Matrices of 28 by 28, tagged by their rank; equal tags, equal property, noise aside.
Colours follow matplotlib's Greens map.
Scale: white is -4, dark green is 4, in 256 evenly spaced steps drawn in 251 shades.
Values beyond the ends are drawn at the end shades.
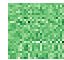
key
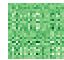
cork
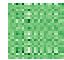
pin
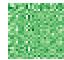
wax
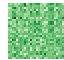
key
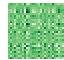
cork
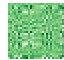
wax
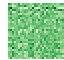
key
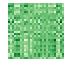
cork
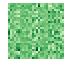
key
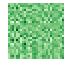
wax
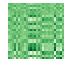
pin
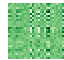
pin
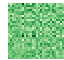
wax
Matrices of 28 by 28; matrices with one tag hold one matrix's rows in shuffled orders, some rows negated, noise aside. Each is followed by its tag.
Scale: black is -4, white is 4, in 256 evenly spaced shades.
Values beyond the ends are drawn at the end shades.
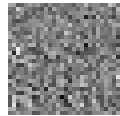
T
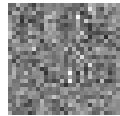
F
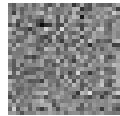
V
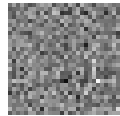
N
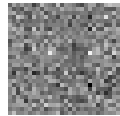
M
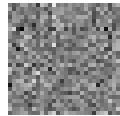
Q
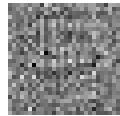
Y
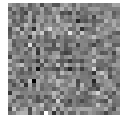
Y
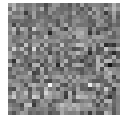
M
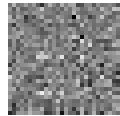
V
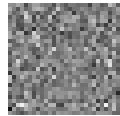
Q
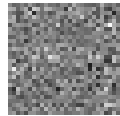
M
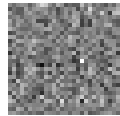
V
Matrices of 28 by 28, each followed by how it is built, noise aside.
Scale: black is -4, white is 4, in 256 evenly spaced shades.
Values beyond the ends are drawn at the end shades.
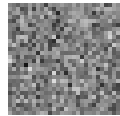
noise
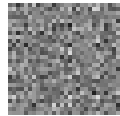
low rank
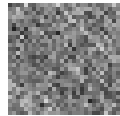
Toeplitz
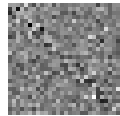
banded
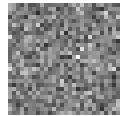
noise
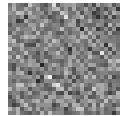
Toeplitz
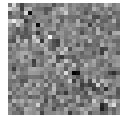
banded
